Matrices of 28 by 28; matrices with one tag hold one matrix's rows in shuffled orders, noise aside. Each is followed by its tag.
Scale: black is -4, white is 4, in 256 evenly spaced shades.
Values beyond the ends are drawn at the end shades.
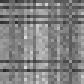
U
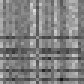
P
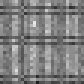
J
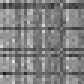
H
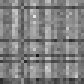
J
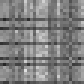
U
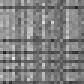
H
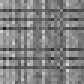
H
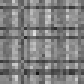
J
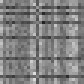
P
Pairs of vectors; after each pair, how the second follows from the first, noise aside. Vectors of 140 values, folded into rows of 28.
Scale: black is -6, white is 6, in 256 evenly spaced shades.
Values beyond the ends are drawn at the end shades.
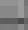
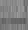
shrunk.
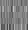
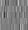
wrapped around, negated, partly zeroed.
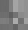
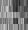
negated, scaled up.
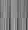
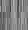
reversed.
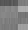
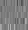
wrapped around, negated, partly zeroed.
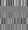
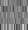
reversed.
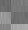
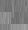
shrunk.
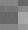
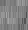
negated, partly zeroed.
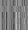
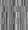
copied.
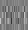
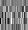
negated, scaled up.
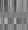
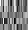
negated, scaled up.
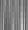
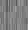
wrapped around, negated, shrunk.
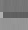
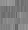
wrapped around, negated, shrunk.
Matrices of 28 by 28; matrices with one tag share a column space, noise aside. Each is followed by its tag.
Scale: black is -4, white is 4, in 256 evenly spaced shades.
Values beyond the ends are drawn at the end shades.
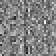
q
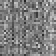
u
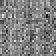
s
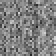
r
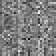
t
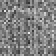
u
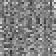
t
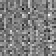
s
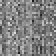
q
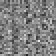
s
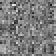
q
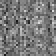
r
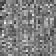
r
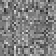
u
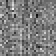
s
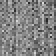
t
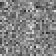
u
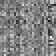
r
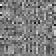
q
